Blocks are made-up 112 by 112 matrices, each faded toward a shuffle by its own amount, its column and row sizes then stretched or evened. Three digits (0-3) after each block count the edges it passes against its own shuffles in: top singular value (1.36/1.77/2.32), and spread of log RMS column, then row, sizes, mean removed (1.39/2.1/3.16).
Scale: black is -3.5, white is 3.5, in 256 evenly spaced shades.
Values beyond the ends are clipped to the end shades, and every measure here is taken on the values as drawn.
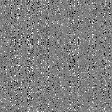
2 3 1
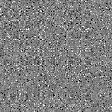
3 1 1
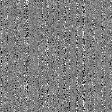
0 3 0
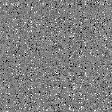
1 2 1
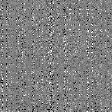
0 3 2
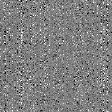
1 3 1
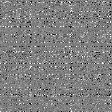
0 2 3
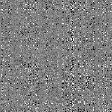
2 3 2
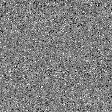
1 0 1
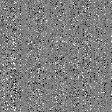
0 3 1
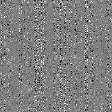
2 3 0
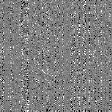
3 3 1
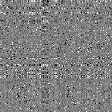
3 1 2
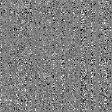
1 3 2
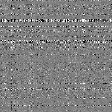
3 2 3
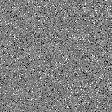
2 0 0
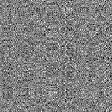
3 1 0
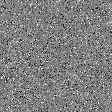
0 0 0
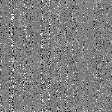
0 3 1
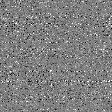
1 0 2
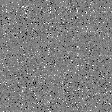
0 1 1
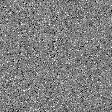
0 1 0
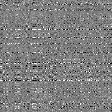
3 1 3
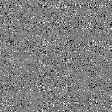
2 1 2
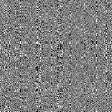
3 3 1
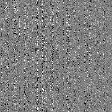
1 3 0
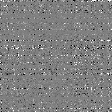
1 2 3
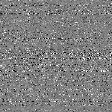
1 0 3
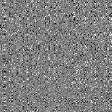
3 2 1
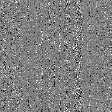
0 3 0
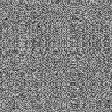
3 0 0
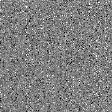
0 2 0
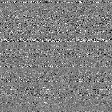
2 0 3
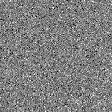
2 0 0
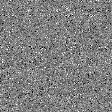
1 1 1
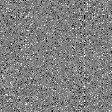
2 2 0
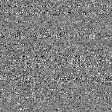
0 0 3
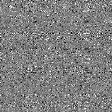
2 1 2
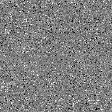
0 1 2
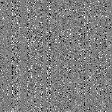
1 3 1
